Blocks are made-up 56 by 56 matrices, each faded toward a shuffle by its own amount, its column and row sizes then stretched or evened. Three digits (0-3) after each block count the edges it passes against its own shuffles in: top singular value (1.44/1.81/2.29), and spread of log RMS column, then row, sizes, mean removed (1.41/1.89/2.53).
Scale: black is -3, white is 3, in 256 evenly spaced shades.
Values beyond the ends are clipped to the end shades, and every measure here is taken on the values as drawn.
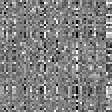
3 3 1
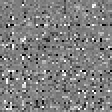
1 2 3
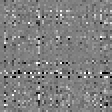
2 3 3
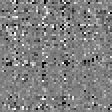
0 2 3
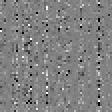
1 3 0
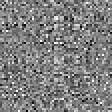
2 0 1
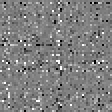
0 2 2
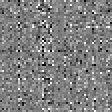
1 3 2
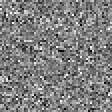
1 0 1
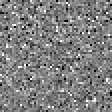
0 0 0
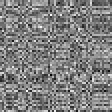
3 0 2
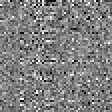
2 2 2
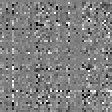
0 3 3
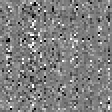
0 3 0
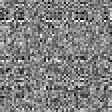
3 1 2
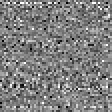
2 0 2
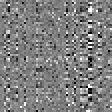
3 3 1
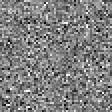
0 1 0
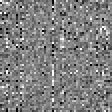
0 3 2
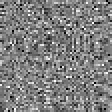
2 0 0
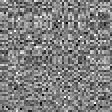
3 1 0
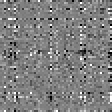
2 3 3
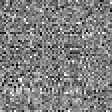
2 0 1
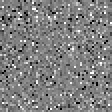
0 1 1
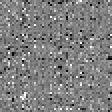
0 3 2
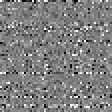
2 1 3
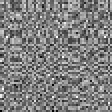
3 0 0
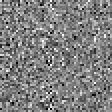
1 2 0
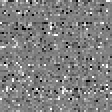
0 0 3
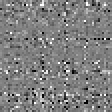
1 2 3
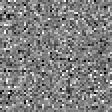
1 1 1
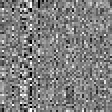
3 3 0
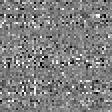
1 1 3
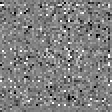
0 2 2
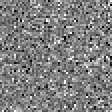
0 1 1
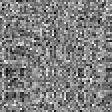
2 1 0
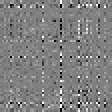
3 3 3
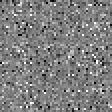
0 1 2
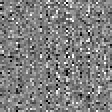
1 3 0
